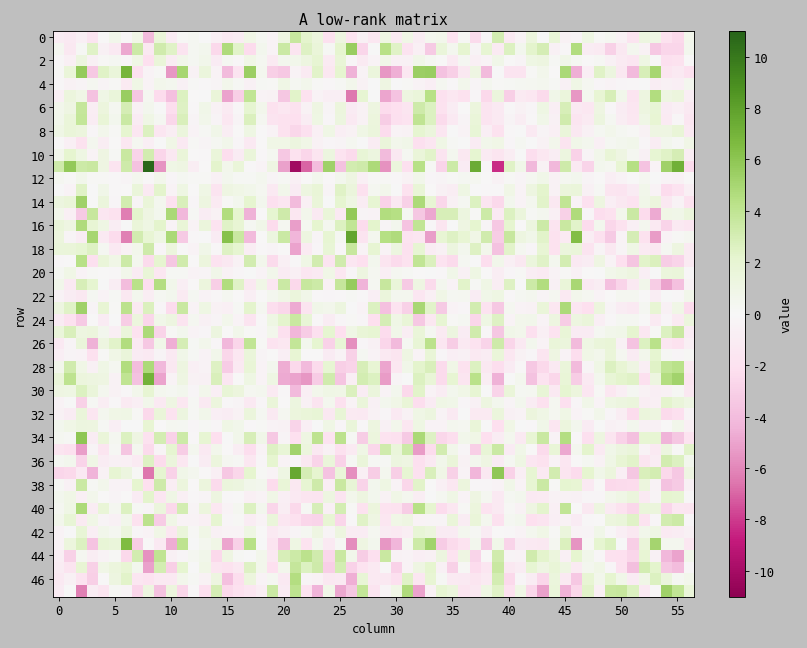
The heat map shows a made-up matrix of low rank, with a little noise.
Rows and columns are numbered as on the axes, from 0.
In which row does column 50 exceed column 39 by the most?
11
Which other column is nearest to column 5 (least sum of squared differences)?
48
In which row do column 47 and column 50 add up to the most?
47
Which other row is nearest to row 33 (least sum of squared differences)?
30
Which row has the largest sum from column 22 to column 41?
17
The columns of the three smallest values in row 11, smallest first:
21, 39, 22
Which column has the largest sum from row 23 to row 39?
6
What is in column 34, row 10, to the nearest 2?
-2
